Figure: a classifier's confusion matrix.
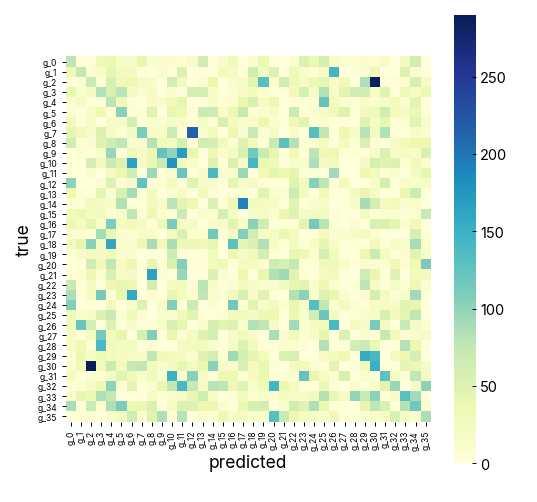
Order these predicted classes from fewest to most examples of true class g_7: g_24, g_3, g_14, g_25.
g_14, g_3, g_25, g_24
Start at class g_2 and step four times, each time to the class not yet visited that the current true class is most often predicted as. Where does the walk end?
g_3
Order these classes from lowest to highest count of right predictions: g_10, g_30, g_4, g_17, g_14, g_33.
g_14, g_4, g_17, g_33, g_30, g_10
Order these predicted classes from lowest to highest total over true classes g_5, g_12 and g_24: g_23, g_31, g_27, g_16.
g_23, g_27, g_31, g_16
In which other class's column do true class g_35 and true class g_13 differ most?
g_20
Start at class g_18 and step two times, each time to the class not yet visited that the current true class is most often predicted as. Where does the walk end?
g_25
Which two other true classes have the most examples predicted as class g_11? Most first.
g_9, g_32
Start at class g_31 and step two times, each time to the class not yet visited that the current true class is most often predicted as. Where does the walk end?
g_6
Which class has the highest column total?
g_4
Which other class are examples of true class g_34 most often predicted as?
g_5
